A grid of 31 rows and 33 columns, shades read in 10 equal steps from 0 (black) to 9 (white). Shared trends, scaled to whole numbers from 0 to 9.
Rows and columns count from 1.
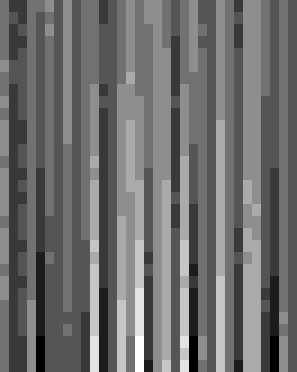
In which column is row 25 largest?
16
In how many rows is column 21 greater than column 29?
16
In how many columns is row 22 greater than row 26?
6
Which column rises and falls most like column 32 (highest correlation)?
4
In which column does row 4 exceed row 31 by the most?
22
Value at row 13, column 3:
3
